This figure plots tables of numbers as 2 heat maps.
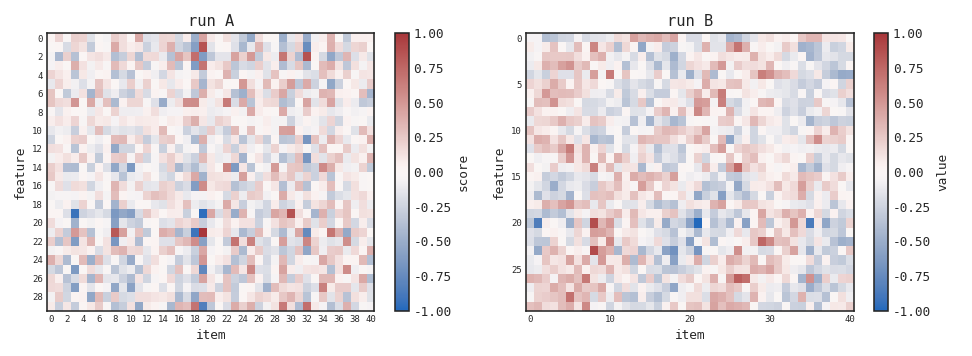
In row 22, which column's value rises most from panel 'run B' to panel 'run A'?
23
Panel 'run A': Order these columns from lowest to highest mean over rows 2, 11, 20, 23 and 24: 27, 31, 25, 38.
27, 38, 31, 25
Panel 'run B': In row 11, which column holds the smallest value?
25
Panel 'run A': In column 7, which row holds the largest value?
7
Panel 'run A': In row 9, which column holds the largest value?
18
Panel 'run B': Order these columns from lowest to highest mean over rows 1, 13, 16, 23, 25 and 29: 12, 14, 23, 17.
17, 14, 23, 12
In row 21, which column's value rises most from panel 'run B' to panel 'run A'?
19
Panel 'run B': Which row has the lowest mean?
20
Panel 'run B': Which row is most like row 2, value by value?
9
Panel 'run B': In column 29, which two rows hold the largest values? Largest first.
22, 4
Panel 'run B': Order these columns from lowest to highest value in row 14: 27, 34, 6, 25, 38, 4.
34, 38, 4, 6, 27, 25
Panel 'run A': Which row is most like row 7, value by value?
9
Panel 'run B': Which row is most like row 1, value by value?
14
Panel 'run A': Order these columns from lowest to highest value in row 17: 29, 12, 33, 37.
37, 33, 12, 29
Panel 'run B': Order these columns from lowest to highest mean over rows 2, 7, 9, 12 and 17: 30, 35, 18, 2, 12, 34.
35, 18, 12, 34, 30, 2
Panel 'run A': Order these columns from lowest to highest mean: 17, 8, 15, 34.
8, 17, 15, 34
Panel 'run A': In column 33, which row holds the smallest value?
19
